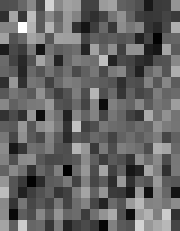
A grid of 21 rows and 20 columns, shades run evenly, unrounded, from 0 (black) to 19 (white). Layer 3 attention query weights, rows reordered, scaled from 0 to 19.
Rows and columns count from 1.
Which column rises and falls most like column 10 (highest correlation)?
18
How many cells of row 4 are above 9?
6
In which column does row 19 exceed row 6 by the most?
16
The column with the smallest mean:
15
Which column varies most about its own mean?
3
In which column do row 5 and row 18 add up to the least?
17
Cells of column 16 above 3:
18
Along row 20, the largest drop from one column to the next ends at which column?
20
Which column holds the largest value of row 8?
2
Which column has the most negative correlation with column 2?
19
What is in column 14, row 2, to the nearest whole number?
11
